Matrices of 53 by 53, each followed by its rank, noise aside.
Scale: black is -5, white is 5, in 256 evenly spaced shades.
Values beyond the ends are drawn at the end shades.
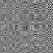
three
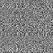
eight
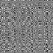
four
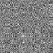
six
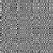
three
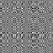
two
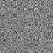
six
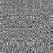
six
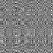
three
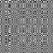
two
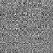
eight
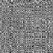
six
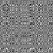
three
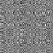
four
